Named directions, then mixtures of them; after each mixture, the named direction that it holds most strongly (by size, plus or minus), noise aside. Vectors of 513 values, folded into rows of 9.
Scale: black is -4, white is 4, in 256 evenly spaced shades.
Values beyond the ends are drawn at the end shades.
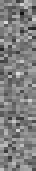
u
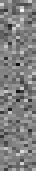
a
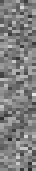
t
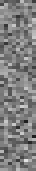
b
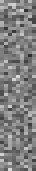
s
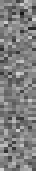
u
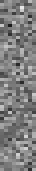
t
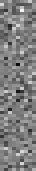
a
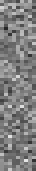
s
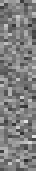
b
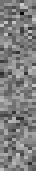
u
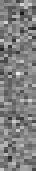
u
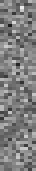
t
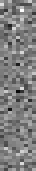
a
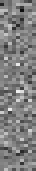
a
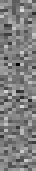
a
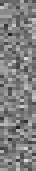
b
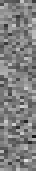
b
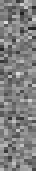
u
